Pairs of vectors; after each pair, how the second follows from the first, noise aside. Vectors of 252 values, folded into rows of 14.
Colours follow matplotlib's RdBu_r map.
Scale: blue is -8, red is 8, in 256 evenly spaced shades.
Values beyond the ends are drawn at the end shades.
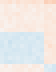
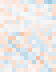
sign-scrambled.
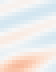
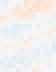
reversed, shrunk.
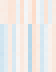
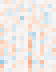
sign-scrambled.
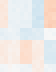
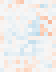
wrapped around, partly zeroed.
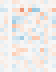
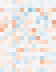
sign-scrambled.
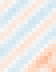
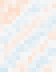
reversed, shrunk.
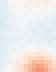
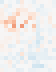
wrapped around, partly zeroed.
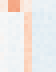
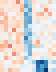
reversed, negated, scaled up.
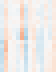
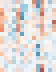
wrapped around, negated, scaled up.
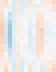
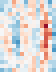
reversed, negated, scaled up.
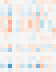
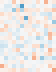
shuffled.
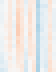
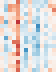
reversed, negated, scaled up.
